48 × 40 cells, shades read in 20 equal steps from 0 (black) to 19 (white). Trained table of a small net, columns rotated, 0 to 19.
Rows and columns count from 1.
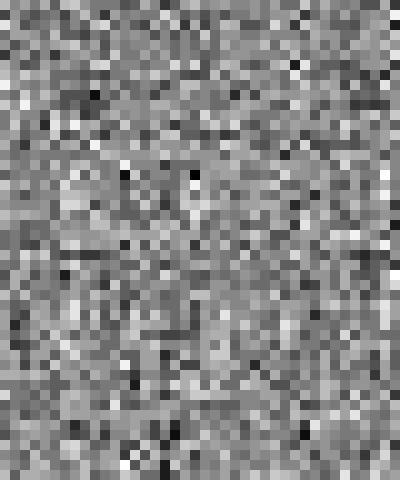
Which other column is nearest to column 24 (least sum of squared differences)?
22
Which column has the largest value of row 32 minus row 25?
4
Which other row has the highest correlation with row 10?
26
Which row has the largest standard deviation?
3
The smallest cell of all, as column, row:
20, 18
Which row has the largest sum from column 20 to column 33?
40
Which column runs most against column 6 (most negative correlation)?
5
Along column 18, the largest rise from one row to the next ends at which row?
14
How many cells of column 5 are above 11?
15
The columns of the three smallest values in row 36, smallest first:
17, 38, 30
